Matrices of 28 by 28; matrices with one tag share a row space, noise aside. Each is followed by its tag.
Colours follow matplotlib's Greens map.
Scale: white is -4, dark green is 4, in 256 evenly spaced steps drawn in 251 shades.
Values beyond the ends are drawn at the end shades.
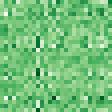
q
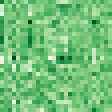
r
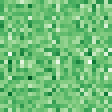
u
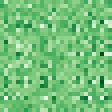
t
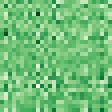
q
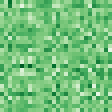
u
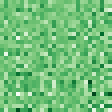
t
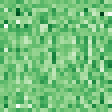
t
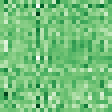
q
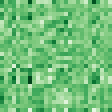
r
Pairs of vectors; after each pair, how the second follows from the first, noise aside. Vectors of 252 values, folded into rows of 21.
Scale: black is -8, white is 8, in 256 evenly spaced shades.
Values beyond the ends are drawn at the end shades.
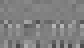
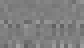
negated, shrunk.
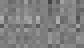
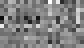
negated, scaled up.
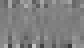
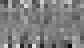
scaled up.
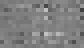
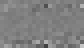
wrapped around, negated, partly zeroed.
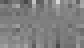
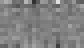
sign-scrambled.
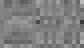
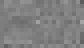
negated, shrunk.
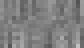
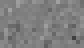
wrapped around, negated, partly zeroed.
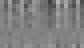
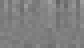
negated, shrunk.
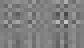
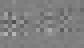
wrapped around, negated, partly zeroed.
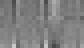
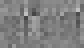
wrapped around.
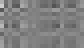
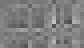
wrapped around.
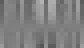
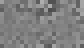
sign-scrambled.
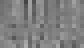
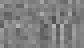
wrapped around, negated.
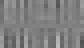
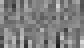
negated, scaled up.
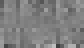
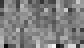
scaled up.
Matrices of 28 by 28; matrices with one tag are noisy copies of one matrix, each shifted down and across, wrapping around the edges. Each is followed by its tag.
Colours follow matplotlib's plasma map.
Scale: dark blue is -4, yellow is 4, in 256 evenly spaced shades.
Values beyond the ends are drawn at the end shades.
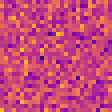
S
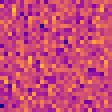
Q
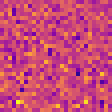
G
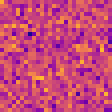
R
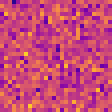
Q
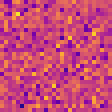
S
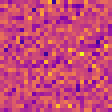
S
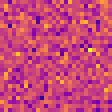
G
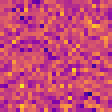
R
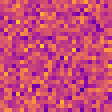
S
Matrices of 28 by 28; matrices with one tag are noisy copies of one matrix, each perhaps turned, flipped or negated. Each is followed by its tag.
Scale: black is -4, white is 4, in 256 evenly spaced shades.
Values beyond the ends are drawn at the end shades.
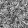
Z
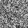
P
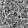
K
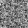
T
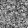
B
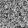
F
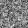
B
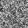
P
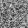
K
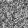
F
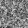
F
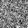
P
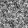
Z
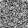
T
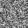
P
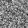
P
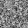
B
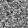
F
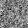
B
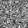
T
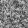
Z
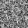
P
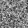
F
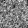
T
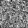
T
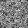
T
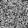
T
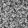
K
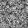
F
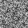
P
